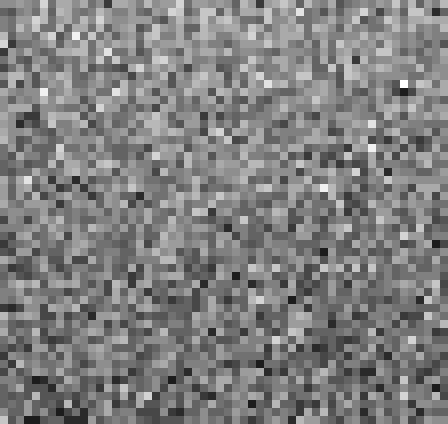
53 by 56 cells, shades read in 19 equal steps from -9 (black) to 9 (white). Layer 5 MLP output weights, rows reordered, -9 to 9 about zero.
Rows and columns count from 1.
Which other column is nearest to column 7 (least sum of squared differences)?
10
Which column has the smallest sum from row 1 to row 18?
43
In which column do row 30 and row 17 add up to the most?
28
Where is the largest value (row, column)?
11, 51
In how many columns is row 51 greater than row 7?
7
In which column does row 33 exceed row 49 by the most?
55
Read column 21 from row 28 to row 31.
-1 1 4 3
